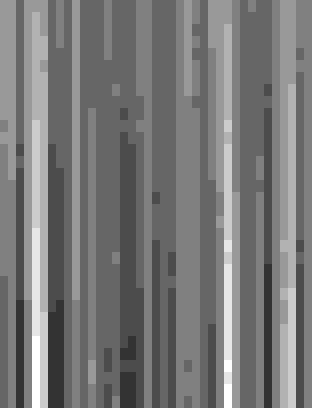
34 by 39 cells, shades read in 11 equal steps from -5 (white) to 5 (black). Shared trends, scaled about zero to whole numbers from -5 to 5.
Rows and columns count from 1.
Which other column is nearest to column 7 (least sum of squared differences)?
3
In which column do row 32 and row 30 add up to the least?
5
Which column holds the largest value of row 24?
34
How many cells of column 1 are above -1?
23
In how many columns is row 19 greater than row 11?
8
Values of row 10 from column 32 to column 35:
1 1 2 0
